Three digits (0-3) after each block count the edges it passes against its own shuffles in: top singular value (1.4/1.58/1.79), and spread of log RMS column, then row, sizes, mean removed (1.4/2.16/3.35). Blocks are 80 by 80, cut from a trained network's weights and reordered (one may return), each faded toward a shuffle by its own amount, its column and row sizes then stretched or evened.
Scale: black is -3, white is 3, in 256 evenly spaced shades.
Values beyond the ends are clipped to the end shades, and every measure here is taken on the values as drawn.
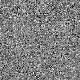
1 0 1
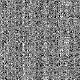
3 1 2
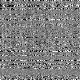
2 0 3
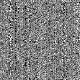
1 2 0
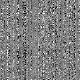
2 3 1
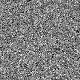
1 0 0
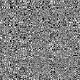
2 2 2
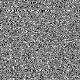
0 0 2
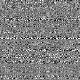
3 0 3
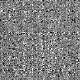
0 2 2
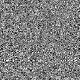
1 1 1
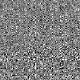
3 2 2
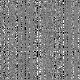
1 3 1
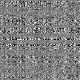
3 0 3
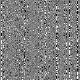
2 3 0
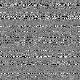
1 0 3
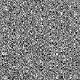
3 2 0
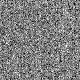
0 0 0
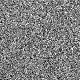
0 0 0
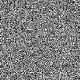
2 1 1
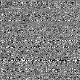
1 0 3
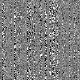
0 3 0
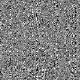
1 2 1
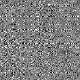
2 2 2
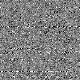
0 1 2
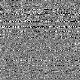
3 0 3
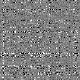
0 2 3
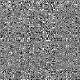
3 2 2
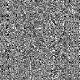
3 2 1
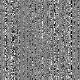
2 3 0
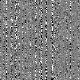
0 3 0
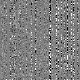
1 3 0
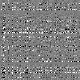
2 2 3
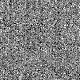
0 0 1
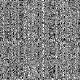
3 2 1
